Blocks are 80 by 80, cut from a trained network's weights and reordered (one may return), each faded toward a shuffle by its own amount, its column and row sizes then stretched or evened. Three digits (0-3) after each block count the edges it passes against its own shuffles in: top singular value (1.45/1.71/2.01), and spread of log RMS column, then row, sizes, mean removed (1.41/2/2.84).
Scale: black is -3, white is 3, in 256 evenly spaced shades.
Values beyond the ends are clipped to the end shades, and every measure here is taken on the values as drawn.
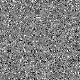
0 1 2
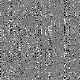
2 3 1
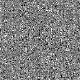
0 2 1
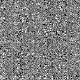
0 2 1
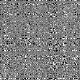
1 2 3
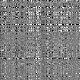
3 2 3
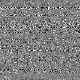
0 0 3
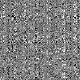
1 3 2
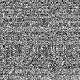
2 1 0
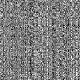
3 2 1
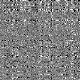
2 2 3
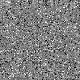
2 0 0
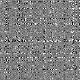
1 3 3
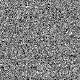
0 1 0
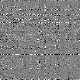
2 2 3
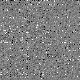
0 1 2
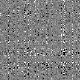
0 3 2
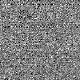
1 1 1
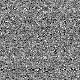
0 1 1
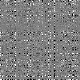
1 3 3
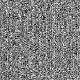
2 0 1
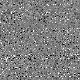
0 1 2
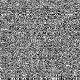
2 0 1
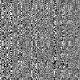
3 3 0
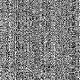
3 2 0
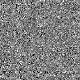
1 1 1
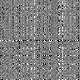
3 3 2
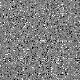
2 1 1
